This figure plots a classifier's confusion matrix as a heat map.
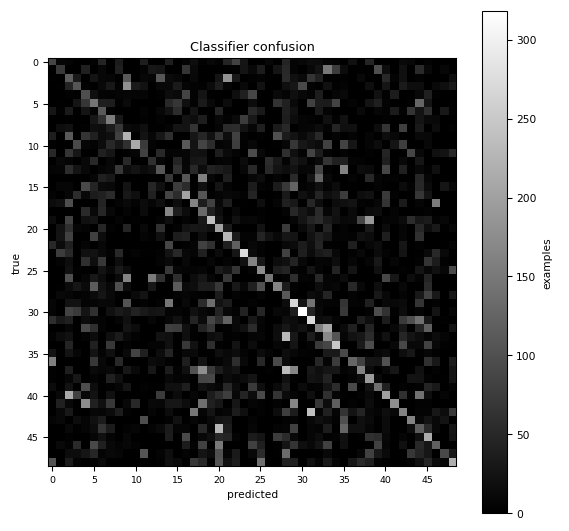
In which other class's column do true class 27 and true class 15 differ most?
29
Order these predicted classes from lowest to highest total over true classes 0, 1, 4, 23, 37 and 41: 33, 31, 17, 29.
31, 17, 33, 29
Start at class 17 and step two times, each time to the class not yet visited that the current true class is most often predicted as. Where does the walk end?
20
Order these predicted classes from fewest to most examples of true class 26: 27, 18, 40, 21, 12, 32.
27, 18, 32, 21, 40, 12
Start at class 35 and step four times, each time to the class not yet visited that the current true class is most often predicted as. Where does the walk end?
14
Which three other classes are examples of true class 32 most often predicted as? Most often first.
33, 45, 4
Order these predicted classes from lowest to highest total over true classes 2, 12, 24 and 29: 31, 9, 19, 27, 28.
27, 28, 19, 31, 9
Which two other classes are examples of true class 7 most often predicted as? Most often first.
23, 6
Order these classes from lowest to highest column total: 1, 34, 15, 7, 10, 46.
1, 10, 46, 7, 15, 34
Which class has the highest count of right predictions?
30
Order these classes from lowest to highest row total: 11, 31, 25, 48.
25, 11, 48, 31
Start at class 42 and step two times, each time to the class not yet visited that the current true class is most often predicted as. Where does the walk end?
44
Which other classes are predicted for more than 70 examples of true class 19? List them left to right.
2, 37, 38
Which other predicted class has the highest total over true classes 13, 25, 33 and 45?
28
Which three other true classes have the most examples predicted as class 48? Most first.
25, 42, 11
